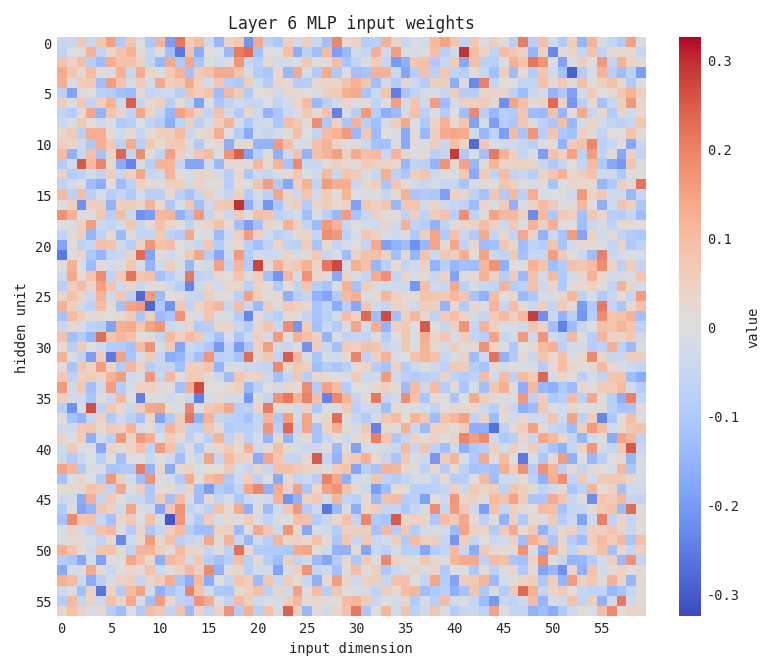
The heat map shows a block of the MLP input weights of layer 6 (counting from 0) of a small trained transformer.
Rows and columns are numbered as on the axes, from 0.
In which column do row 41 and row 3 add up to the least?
52
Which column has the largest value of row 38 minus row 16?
21
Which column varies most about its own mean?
28
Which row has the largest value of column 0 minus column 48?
17
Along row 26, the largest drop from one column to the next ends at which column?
9
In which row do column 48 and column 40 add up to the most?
27
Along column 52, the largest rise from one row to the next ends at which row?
4
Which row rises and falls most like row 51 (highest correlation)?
46
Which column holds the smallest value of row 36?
1
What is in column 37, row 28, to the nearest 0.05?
0.25
